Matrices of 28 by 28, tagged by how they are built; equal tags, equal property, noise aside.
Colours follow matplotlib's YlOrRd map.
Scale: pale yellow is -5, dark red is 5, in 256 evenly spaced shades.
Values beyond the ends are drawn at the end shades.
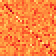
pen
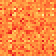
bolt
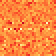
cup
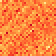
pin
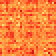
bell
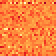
cup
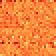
cup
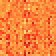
bolt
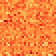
cup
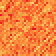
pin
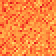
pin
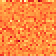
cup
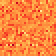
cup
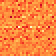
cup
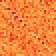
pen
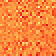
bolt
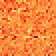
cup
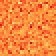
bolt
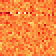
cup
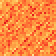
pin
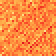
pin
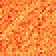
pin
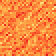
pin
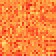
bell
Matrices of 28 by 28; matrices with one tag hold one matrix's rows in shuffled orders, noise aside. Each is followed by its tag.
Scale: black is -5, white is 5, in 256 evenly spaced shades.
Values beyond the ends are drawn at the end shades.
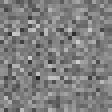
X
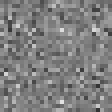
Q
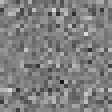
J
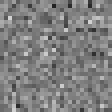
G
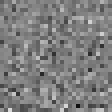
G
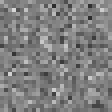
G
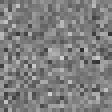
Q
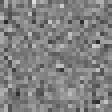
Q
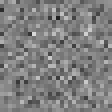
J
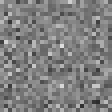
Q
